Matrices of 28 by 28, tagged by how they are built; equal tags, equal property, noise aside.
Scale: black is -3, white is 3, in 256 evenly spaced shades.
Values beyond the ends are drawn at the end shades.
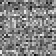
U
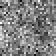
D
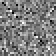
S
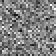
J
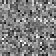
U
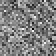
J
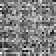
U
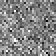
J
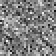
J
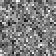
J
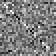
S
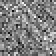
J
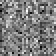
U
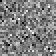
S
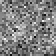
D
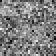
D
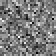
J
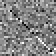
S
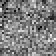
D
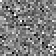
S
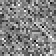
J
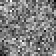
D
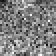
D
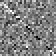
S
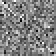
S
